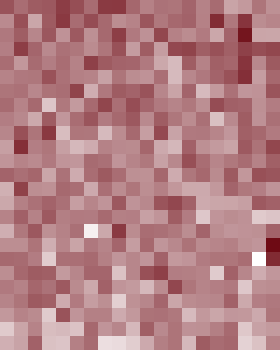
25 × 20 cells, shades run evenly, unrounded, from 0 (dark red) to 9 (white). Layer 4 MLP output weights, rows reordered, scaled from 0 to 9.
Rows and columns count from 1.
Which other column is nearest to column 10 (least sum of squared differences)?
1
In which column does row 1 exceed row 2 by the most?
18
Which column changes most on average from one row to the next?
7
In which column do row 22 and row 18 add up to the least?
20
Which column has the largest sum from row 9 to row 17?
16
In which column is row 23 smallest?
5
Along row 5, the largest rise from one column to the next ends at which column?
19
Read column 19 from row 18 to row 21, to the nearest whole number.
5 9 6 5
